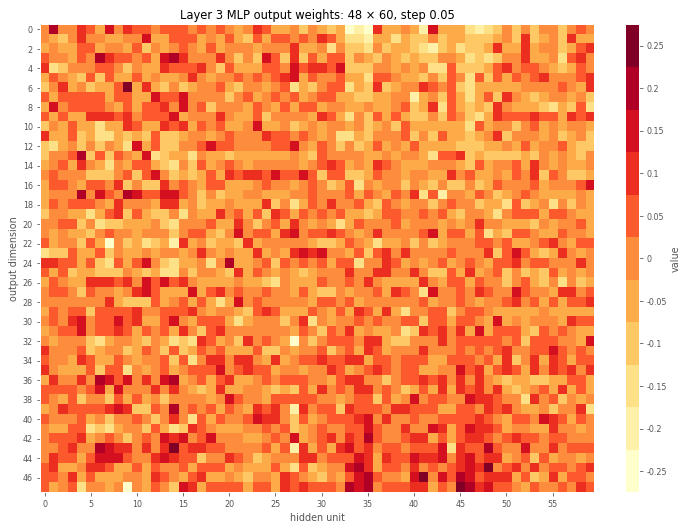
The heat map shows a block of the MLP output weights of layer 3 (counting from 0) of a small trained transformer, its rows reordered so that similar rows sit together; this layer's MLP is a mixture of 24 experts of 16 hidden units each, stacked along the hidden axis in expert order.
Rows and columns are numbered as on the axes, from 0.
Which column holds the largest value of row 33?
55
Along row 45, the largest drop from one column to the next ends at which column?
49
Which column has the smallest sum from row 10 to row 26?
7
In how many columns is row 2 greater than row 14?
15
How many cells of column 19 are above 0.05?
8
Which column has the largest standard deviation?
14
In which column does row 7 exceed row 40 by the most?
12
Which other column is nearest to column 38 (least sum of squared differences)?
2
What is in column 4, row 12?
-0.1
